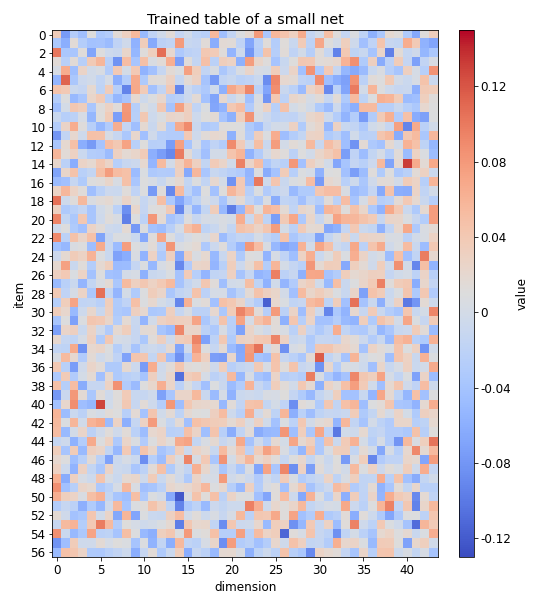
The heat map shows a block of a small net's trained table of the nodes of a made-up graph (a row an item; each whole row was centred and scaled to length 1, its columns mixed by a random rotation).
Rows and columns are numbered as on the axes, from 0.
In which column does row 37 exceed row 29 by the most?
37
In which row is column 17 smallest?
33
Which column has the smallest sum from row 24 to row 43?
14
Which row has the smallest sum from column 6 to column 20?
19
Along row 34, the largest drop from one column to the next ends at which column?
3
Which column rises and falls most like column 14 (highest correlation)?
41
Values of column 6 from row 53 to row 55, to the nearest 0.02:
0.06 -0.02 0
